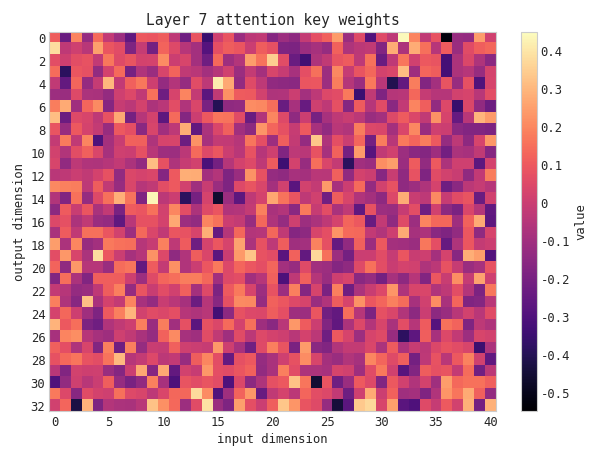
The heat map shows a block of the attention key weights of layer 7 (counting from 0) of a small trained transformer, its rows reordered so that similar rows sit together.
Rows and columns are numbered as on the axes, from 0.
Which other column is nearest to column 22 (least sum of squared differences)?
37
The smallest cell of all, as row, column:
0, 36
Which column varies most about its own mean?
15
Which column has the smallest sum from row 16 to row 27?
25
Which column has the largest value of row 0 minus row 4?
32
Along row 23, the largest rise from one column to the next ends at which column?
3
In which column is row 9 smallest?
4
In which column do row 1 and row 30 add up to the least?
24
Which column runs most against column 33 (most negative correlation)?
14
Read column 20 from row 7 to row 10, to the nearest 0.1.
0.2 0.1 -0.1 0
